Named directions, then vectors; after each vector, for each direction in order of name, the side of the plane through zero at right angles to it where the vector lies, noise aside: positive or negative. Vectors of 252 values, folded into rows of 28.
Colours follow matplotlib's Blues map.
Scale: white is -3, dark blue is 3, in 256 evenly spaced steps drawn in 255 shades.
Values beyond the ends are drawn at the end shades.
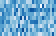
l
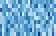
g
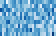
positive, positive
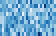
positive, negative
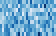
positive, negative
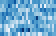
negative, positive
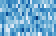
negative, positive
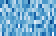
negative, negative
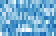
negative, negative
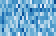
negative, positive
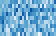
negative, positive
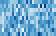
positive, negative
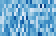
positive, negative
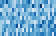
negative, negative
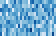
positive, positive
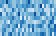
negative, negative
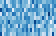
positive, positive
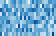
positive, positive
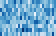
positive, positive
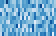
negative, negative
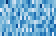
negative, negative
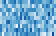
positive, positive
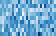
positive, negative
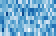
negative, positive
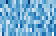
negative, negative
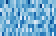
negative, negative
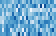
positive, negative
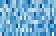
negative, negative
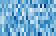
positive, negative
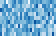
positive, positive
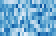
positive, negative
